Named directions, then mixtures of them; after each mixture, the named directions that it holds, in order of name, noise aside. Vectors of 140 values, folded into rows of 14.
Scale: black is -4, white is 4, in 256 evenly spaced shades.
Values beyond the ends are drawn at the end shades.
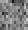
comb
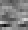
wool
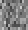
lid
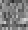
comb, lid, wool.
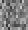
lid.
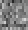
comb, lid, wool.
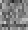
comb, lid, wool.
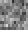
comb, wool.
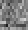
lid, wool.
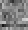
comb, lid, wool.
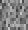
lid.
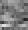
wool.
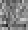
lid, wool.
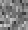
comb, lid, wool.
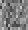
lid.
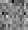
comb.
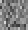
lid.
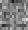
comb, lid, wool.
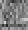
comb, lid, wool.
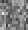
comb, lid.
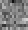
comb, lid, wool.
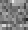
comb, wool.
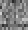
comb, lid, wool.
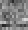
comb, lid, wool.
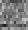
comb, lid, wool.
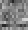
comb, lid, wool.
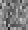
lid.
